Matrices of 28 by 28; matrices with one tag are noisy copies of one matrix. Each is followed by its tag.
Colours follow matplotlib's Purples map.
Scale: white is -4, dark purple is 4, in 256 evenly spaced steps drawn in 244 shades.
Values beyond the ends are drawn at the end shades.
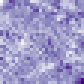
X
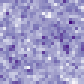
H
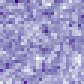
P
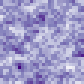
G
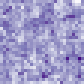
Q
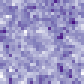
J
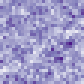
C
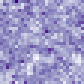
P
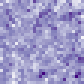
Q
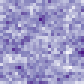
G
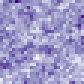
P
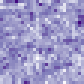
P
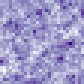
C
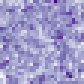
J
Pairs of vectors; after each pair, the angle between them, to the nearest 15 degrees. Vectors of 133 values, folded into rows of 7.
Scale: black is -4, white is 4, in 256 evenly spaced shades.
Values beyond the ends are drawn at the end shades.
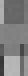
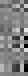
105 degrees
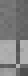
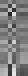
75 degrees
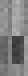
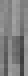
45 degrees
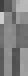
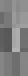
90 degrees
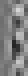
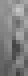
45 degrees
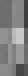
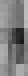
150 degrees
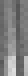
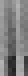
165 degrees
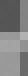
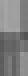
165 degrees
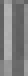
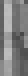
30 degrees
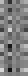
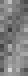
135 degrees
